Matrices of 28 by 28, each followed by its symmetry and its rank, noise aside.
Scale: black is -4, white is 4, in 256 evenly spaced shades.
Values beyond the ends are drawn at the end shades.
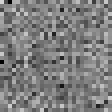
no symmetry, rank eight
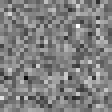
antisymmetric, rank eight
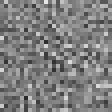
no symmetry, rank eight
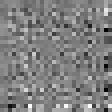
antisymmetric, rank four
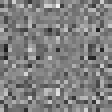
antisymmetric, rank four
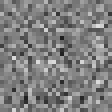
antisymmetric, rank six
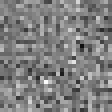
antisymmetric, rank eight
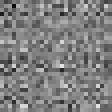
no symmetry, rank four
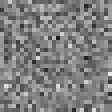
antisymmetric, rank eight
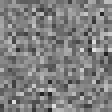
antisymmetric, rank eight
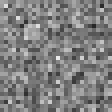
symmetric, rank six
